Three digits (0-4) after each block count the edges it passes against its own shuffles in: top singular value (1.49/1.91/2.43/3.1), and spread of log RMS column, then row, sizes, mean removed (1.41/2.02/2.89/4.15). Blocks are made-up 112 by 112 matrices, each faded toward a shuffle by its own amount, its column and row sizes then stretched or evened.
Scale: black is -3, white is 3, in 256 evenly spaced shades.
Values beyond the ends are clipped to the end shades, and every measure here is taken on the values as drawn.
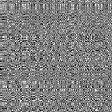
4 1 3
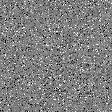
0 0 1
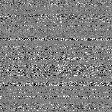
0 0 4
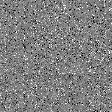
0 2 0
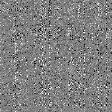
1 3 2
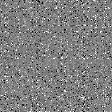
1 2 2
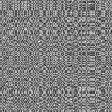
4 2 1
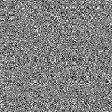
3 0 2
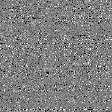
0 1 3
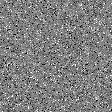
0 0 0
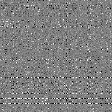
3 2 3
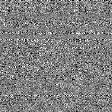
1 1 3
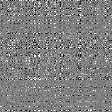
3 3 4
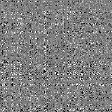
1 3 3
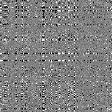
4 3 3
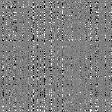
3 4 3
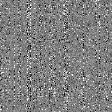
2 3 1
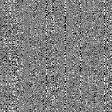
3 3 0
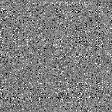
1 2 2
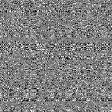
3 0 3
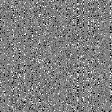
2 3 0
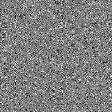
2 2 0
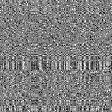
4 1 2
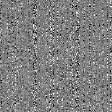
0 4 0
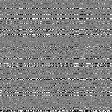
4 0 4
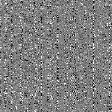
3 3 1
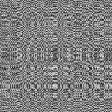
4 2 3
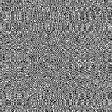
4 0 2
